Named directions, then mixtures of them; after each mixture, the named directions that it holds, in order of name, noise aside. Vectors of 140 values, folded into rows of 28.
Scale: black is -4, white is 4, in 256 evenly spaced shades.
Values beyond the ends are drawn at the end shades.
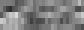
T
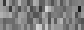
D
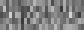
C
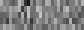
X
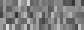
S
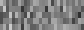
C, X.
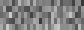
C, D, S.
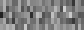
C, S, X.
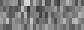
X.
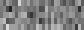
D, S, T.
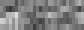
T.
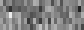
C, D, T.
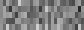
D, S.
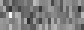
C, D, T.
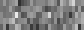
D, S, T.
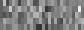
D.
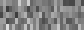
S.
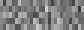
D, S.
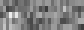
C, T, X.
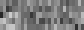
C, S, T.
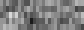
T, X.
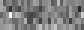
C, D, T.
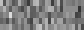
C, D, X.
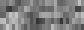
T.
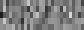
C, D, S.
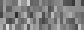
S.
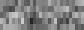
T, X.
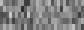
C, X.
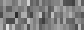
S.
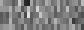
X.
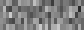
C, D, S.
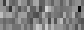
D.
